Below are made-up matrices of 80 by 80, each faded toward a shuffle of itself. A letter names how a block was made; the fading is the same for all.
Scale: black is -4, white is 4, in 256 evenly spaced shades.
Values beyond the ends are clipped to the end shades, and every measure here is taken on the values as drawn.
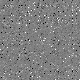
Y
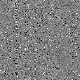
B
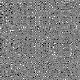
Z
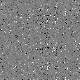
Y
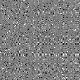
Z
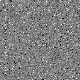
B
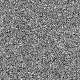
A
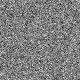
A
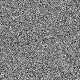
A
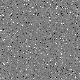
Y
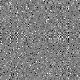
Z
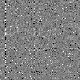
Z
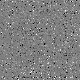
Y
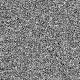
A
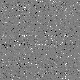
Y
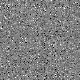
B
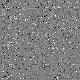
Y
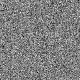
A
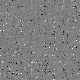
Y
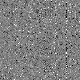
B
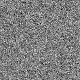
A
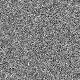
A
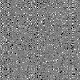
Z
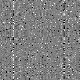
Z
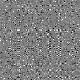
Z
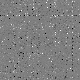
Y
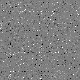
Y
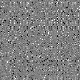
Z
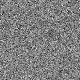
A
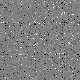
Y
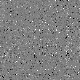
Y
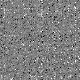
B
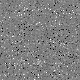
Y
